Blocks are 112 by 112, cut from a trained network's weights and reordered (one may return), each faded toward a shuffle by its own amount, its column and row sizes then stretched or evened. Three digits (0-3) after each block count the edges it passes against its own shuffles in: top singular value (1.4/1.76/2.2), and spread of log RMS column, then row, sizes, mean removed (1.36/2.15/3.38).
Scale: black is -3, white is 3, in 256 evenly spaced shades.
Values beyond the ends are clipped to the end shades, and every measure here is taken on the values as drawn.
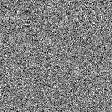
1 0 0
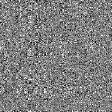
2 2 2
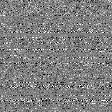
0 0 3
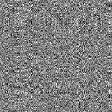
3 2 1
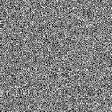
2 1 1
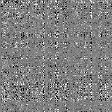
2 3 3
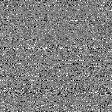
0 0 3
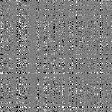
2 3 3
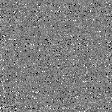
0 1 2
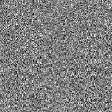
3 2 0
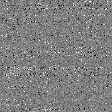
0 1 2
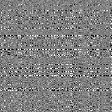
3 2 3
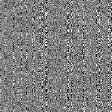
3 3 0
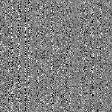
1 3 1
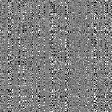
3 3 2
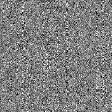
2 2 0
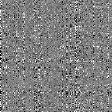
2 3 2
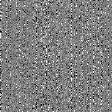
0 3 0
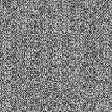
3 1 0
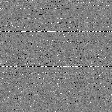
3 0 2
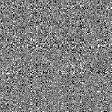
2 2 2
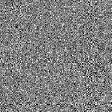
2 2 1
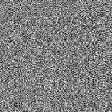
3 1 1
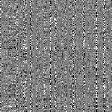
3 3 0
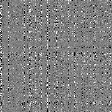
1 3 2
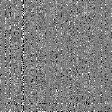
2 3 0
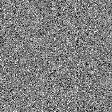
1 1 0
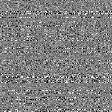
2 1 3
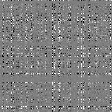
2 3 3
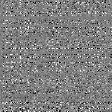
0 2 3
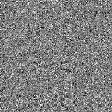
2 1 1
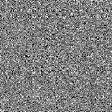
2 1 2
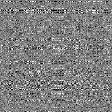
3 1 3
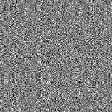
3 2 1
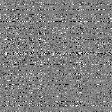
0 2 3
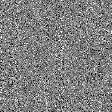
0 2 0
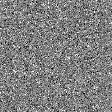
0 1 0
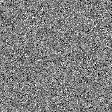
0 1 0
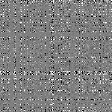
0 3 3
